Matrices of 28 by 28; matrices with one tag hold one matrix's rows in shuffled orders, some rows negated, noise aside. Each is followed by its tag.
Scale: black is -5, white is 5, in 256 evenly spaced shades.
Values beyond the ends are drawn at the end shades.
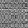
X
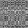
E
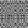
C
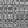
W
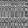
X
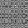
X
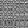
W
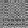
E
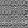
X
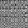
X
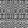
C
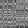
W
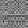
E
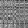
W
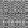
E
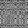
C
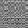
E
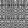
C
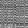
W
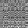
E
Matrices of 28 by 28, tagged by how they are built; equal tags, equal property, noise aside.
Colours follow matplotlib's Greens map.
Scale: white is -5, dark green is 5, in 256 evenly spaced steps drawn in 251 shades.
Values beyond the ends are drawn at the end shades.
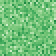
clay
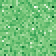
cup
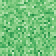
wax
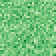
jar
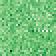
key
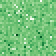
cup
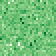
cup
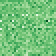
key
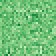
jar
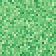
clay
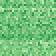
wax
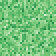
clay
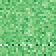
key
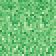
wax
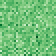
jar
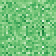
jar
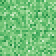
clay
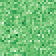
jar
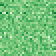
key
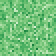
clay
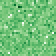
cup
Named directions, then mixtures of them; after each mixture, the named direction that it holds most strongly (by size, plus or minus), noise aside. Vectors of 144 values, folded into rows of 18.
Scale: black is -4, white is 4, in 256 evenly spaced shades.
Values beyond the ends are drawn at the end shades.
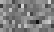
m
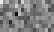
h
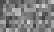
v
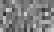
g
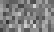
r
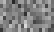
g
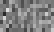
g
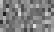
g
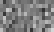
g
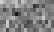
v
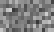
g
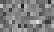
m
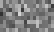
h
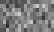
v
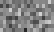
m
